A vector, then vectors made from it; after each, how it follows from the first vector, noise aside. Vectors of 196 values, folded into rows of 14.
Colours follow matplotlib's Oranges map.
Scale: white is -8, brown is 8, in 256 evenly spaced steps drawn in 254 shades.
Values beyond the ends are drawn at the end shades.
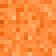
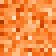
scaled up.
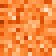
scaled up.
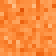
wrapped around.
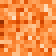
scaled up.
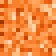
scaled up.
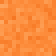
negated, shrunk.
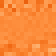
reversed, negated, partly zeroed.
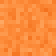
negated, shrunk.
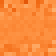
reversed, negated, partly zeroed.
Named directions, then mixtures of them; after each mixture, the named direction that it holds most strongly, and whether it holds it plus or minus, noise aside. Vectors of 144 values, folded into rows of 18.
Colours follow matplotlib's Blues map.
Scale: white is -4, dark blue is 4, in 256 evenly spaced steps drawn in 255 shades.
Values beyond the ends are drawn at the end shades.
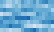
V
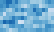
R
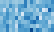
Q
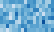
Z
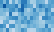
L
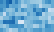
R, plus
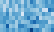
Q, plus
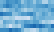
V, minus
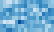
R, minus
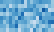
Q, minus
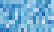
Z, minus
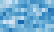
R, minus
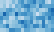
R, minus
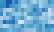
R, plus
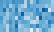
Q, minus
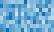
Z, minus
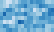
R, minus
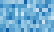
Z, minus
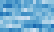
V, minus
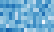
Z, minus
